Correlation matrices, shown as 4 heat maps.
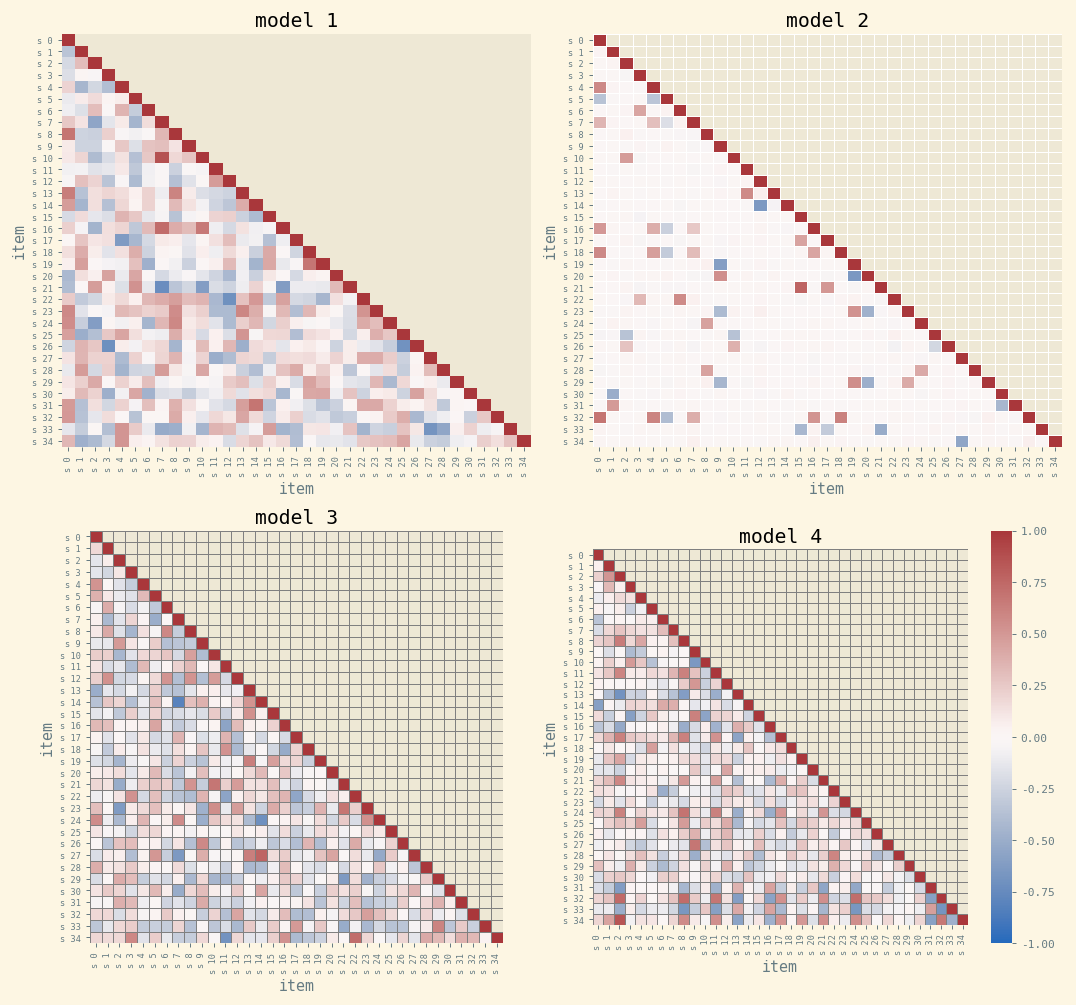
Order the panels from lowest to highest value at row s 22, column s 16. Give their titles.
model 2, model 4, model 3, model 1
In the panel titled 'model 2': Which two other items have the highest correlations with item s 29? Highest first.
s 19, s 23
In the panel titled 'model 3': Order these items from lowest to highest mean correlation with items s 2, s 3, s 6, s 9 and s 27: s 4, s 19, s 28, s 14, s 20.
s 19, s 4, s 28, s 20, s 14
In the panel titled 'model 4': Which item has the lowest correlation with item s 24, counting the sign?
s 33
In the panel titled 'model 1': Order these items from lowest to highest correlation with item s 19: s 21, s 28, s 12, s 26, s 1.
s 21, s 26, s 28, s 12, s 1
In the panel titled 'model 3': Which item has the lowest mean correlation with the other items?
s 7
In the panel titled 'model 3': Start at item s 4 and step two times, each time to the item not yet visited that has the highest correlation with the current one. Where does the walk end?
s 24
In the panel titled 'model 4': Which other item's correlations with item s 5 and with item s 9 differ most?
s 27
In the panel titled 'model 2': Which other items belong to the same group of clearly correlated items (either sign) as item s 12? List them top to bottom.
s 14
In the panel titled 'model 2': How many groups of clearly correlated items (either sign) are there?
10
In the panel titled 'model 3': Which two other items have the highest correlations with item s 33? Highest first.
s 29, s 17
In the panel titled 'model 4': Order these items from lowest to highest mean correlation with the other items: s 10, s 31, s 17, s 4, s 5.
s 31, s 10, s 5, s 4, s 17
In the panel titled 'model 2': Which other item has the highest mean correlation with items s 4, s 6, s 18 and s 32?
s 0
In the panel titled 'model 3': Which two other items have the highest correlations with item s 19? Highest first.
s 13, s 15
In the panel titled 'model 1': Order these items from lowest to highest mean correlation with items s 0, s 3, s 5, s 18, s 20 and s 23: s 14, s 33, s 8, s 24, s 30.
s 33, s 14, s 30, s 24, s 8
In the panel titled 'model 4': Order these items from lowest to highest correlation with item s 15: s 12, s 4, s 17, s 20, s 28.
s 28, s 4, s 17, s 20, s 12
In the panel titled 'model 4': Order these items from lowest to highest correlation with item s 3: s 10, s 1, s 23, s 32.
s 32, s 23, s 1, s 10
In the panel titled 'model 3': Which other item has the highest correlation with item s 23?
s 21
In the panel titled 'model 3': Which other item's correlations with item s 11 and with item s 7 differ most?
s 14
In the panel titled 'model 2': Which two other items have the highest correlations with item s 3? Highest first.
s 6, s 22
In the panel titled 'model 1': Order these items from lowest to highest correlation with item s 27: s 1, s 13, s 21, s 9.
s 9, s 21, s 13, s 1
